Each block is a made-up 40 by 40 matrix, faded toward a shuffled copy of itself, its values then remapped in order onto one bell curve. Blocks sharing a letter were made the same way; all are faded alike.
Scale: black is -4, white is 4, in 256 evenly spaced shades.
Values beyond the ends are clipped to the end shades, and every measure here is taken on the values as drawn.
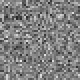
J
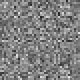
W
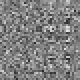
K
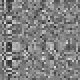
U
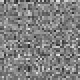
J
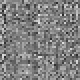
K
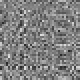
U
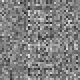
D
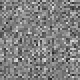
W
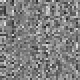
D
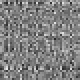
U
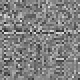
K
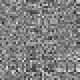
J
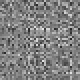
U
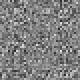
K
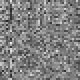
D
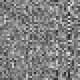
D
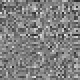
K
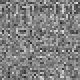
K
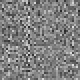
D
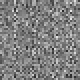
D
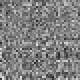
J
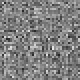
J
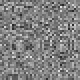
W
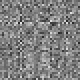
W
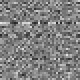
J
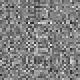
W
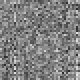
D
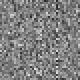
D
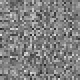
W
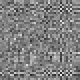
U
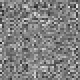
W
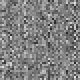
D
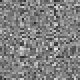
K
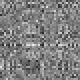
U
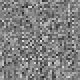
D
